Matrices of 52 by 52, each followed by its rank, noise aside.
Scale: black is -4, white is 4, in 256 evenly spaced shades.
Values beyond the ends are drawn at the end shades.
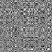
six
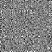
seven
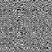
five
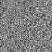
six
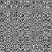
four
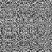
six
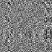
four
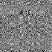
seven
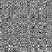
five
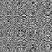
five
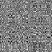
seven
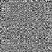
five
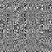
five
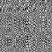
seven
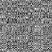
five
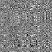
five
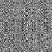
four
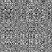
six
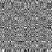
four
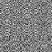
five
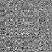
six
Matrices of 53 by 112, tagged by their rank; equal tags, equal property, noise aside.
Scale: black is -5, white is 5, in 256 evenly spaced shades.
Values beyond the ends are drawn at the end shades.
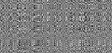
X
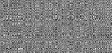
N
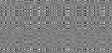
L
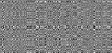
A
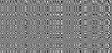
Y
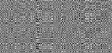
X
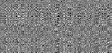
X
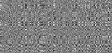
A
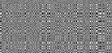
L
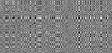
L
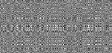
A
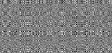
Y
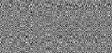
X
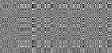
L
